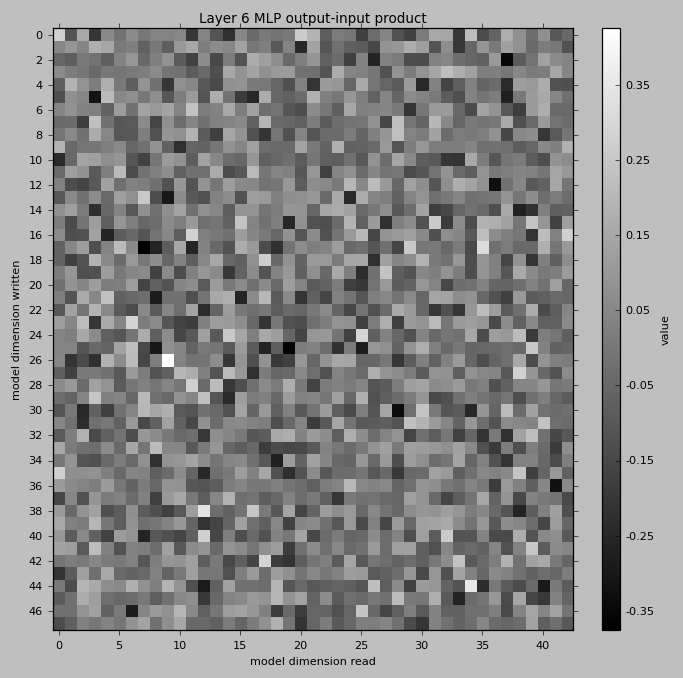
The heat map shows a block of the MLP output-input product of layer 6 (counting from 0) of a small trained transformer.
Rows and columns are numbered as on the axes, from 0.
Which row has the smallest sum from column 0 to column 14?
17
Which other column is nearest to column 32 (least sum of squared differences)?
0
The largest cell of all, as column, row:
9, 26
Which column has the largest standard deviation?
3
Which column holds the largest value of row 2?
16
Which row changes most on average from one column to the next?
15
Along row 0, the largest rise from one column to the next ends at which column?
34
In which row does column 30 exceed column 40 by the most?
44
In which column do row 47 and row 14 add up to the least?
38
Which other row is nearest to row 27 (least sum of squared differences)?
8
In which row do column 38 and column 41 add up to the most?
35
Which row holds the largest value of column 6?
23
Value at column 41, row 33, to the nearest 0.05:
-0.2
